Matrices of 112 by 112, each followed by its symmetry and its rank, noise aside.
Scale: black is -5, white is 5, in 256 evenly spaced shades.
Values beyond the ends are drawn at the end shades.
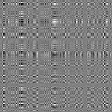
no symmetry, rank two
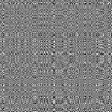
antisymmetric, rank four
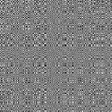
symmetric, rank three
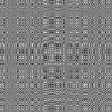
symmetric, rank two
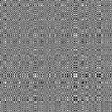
symmetric, rank two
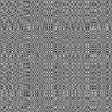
no symmetry, rank two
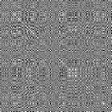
symmetric, rank three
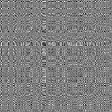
symmetric, rank three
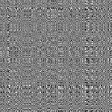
antisymmetric, rank four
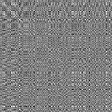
symmetric, rank two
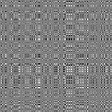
no symmetry, rank two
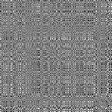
antisymmetric, rank four
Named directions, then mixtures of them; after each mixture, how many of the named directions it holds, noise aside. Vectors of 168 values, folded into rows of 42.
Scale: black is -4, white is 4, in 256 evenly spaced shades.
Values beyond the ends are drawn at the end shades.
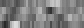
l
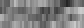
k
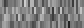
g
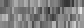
two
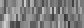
two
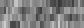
three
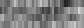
one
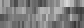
one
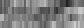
one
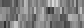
two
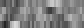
one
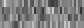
two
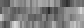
two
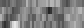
two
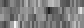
three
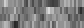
three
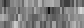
three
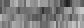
one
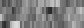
two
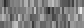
three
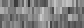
three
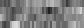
two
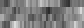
two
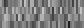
one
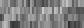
three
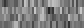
two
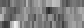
two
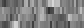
two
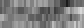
one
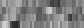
one
